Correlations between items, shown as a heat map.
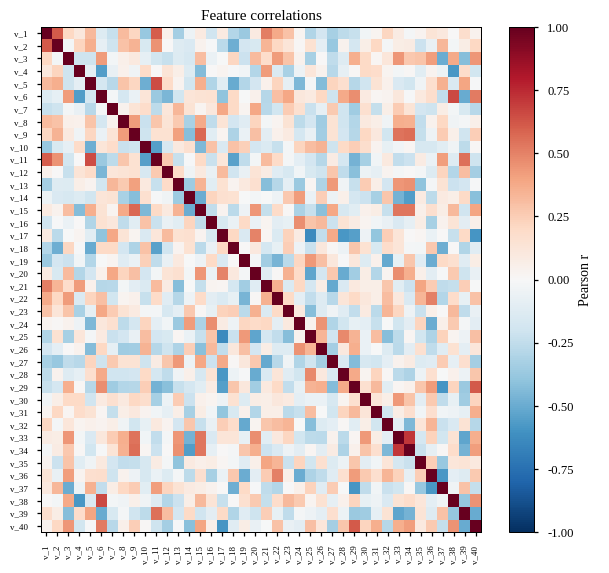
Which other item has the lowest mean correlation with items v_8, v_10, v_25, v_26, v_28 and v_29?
v_17
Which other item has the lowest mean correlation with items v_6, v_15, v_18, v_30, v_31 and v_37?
v_39
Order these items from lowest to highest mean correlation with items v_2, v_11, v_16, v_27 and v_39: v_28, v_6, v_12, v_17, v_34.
v_6, v_34, v_28, v_17, v_12
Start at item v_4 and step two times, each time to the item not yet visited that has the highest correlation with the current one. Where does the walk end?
v_1
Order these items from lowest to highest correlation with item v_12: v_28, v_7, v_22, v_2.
v_28, v_22, v_2, v_7
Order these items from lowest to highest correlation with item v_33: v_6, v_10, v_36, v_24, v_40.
v_24, v_10, v_6, v_36, v_40
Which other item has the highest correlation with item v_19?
v_25
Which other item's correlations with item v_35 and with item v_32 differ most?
v_23
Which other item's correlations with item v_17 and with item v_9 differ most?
v_40
